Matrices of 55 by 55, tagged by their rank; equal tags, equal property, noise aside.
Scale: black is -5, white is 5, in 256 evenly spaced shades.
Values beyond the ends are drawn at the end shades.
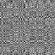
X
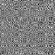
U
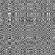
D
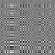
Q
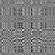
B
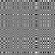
Q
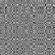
D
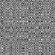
X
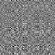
U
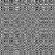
D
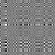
Q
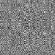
U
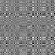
B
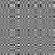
Q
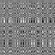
B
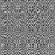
X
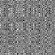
X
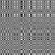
Q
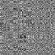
U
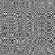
X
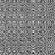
X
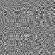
U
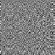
U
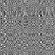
X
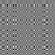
Q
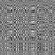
D
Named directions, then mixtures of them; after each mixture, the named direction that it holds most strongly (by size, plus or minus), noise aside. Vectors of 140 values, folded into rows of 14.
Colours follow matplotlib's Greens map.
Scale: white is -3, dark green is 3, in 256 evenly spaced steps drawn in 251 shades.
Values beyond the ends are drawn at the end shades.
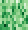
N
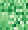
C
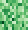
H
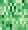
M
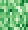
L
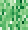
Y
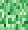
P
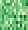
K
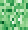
C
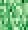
L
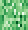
K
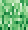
K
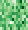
Y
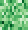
M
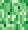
P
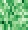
M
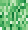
Y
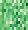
K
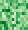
H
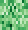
M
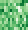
L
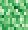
L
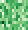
H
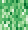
N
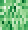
M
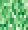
K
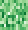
P
